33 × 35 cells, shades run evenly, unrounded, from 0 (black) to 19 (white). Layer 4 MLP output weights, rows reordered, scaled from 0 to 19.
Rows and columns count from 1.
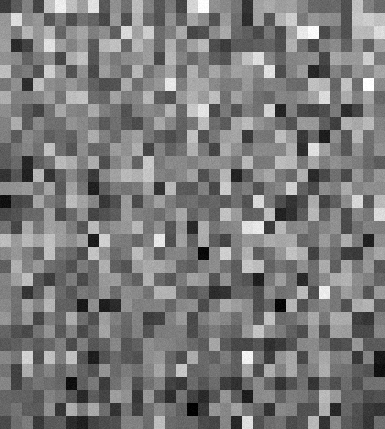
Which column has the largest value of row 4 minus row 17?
27
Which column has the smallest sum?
9
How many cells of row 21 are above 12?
8
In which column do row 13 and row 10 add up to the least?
3
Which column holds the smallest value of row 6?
29
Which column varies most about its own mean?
23
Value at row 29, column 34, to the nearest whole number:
6
